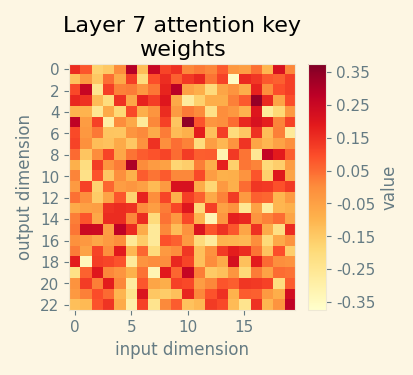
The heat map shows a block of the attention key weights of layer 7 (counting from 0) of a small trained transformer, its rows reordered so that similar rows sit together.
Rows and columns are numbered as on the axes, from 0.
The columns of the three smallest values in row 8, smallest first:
13, 16, 1
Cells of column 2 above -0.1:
15
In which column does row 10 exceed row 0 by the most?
2
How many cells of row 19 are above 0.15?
3
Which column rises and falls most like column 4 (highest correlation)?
14
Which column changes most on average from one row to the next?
17
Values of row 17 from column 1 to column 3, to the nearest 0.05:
-0.05 0.1 0
